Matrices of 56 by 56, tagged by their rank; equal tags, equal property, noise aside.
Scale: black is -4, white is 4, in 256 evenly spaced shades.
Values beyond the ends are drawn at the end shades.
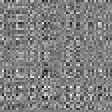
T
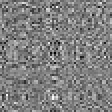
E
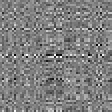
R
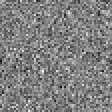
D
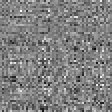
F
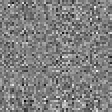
F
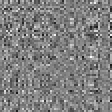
T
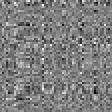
T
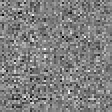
E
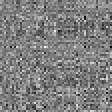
F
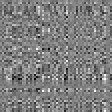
R
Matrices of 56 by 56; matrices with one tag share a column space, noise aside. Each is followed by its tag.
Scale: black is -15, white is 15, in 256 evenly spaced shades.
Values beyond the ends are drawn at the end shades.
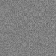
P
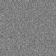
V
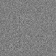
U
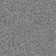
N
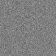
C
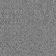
N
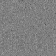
V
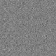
U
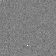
V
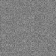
U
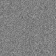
C
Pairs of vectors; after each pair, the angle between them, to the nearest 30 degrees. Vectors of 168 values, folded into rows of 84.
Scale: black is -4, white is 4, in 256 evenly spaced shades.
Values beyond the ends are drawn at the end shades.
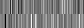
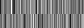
60 degrees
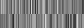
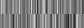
30 degrees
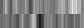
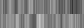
150 degrees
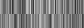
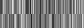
150 degrees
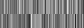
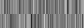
150 degrees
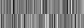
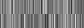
150 degrees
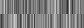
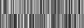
120 degrees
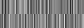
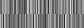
150 degrees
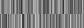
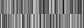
30 degrees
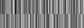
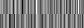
120 degrees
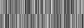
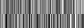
60 degrees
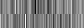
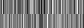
90 degrees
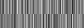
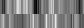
90 degrees
